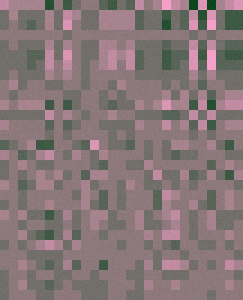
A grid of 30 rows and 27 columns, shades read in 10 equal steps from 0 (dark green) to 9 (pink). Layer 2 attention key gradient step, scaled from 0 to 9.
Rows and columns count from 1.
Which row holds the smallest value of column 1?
15
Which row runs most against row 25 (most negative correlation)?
24
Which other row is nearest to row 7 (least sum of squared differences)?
6
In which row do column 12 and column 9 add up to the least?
27
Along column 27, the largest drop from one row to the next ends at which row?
2
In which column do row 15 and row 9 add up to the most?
11
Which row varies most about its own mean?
1
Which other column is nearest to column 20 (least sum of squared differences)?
3
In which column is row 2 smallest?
23
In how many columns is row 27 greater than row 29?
10
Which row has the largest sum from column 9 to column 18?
18
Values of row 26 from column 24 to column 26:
5 5 5
